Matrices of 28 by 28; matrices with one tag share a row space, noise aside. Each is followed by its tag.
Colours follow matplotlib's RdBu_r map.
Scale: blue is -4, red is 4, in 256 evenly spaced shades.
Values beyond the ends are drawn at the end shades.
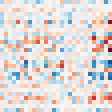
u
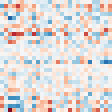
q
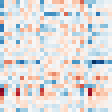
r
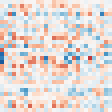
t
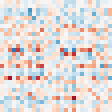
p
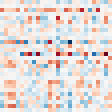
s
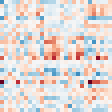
r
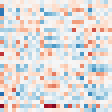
r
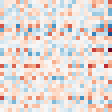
u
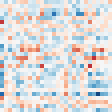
r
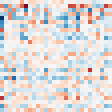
t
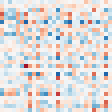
s
